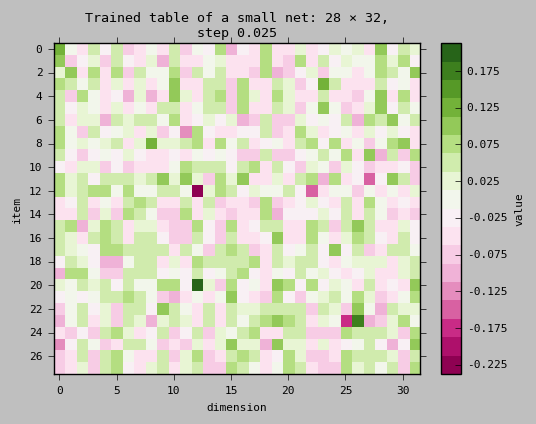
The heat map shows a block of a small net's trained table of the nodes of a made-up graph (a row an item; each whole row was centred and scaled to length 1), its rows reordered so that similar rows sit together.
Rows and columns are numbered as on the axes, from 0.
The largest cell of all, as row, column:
20, 12
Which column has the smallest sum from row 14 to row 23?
28
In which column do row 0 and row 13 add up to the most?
18
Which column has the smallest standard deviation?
7
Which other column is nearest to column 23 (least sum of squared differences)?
13
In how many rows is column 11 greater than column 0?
11
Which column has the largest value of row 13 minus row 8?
27
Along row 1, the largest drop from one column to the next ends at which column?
1
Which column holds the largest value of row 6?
29
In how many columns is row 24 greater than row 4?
15
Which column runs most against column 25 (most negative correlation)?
30
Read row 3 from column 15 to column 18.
-0.075 0.075 -0.05 -0.05
